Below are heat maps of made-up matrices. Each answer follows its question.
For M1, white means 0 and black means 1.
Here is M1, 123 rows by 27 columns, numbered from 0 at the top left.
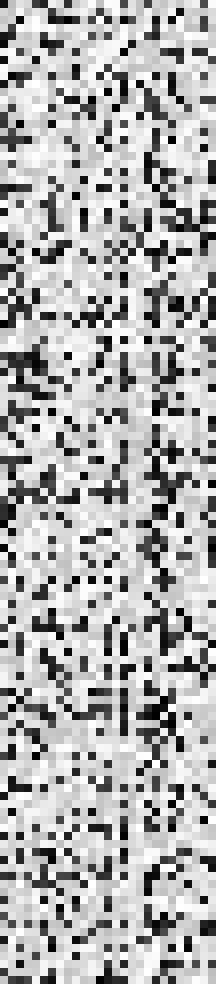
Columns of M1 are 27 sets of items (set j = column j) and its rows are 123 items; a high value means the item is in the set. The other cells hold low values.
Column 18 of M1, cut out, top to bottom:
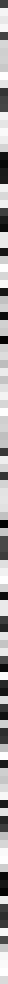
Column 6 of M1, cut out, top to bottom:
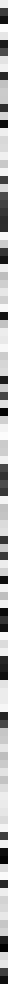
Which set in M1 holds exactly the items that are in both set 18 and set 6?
10
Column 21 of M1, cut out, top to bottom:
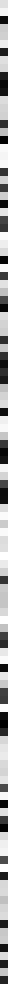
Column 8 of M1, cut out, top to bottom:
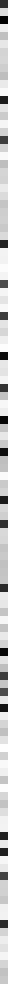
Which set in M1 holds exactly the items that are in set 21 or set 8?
15
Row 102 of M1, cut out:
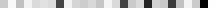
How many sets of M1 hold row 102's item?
5
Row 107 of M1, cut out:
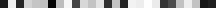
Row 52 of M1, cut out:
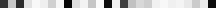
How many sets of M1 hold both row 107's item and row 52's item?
5
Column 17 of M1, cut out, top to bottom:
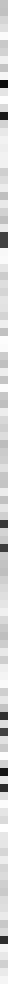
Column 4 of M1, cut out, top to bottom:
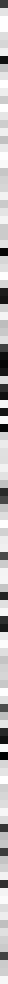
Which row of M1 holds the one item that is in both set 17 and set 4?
91
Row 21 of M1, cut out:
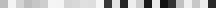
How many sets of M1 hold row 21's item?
6
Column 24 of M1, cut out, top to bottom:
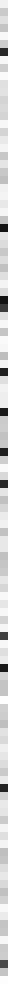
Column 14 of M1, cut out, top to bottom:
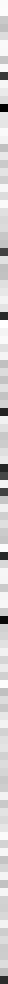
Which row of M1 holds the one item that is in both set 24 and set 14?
51
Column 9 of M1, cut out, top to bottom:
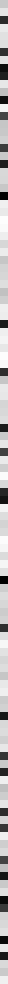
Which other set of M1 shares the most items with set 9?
19
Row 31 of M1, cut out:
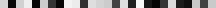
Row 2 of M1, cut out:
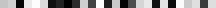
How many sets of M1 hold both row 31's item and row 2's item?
5
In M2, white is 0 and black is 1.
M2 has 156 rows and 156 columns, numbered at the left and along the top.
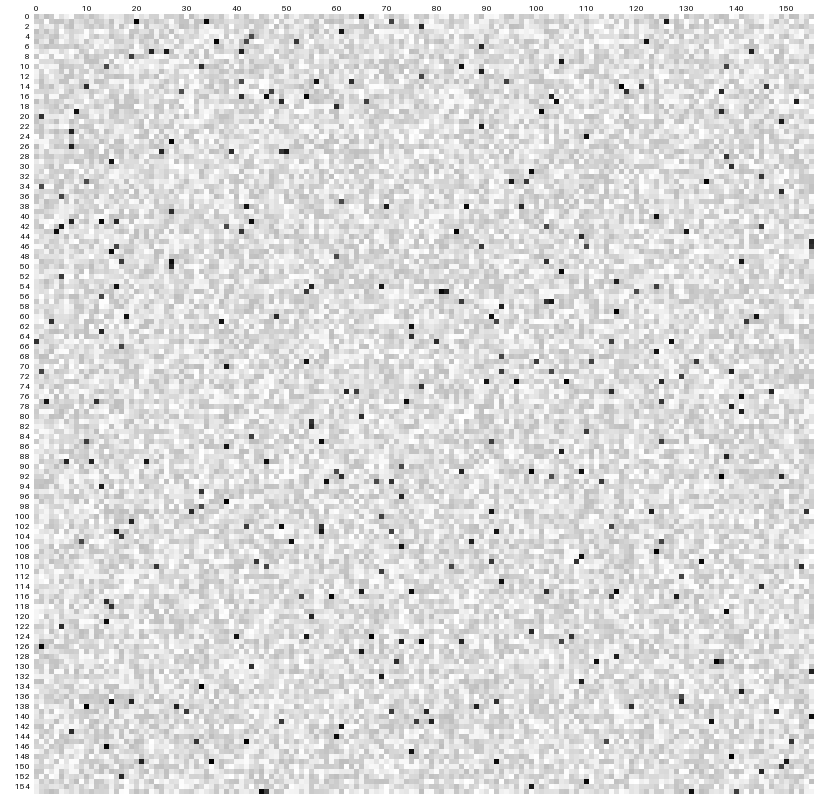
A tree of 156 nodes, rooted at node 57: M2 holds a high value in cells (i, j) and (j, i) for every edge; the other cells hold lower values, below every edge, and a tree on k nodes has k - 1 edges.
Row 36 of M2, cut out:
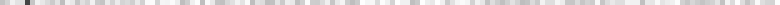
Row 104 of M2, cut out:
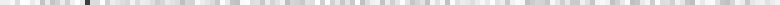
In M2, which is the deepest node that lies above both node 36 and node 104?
102
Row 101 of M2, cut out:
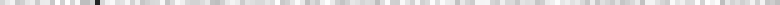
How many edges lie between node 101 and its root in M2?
5
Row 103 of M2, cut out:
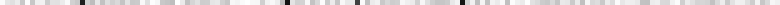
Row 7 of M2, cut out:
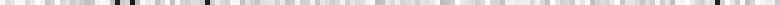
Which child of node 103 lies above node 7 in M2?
16
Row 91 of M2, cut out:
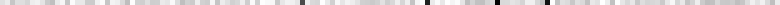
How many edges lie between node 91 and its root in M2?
2
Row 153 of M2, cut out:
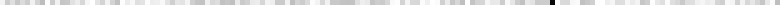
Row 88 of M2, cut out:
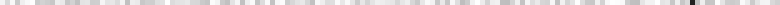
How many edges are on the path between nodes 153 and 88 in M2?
9
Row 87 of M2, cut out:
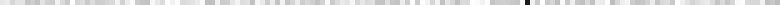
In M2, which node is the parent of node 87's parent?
125
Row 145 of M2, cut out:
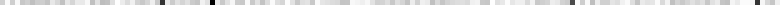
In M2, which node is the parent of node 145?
42
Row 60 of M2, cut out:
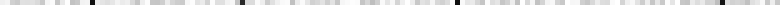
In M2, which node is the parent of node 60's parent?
85
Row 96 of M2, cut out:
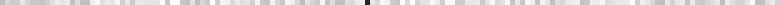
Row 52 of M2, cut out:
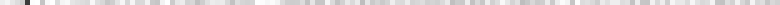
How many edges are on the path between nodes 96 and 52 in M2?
8
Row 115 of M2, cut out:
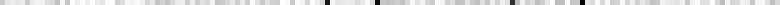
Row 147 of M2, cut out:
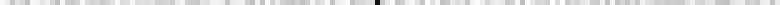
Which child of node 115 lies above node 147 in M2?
75
